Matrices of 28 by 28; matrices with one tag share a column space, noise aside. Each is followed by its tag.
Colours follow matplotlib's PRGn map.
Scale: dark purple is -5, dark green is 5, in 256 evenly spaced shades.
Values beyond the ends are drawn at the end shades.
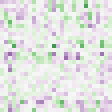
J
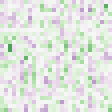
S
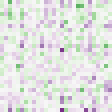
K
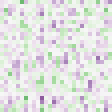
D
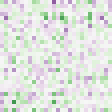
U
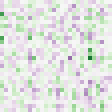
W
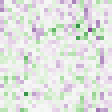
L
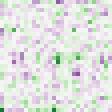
D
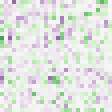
U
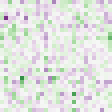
U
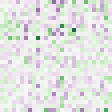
L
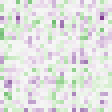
U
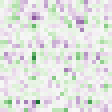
J
